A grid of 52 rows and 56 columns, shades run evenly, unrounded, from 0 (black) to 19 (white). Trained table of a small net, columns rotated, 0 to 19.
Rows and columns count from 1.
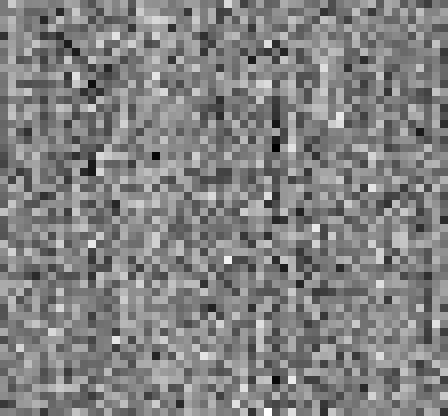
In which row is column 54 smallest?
35
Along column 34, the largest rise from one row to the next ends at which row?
52
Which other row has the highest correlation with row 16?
28
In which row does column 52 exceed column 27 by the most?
14
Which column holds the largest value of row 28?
20
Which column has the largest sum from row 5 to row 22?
37
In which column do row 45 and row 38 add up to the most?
48
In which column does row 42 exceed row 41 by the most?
7
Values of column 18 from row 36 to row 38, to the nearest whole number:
16 11 13
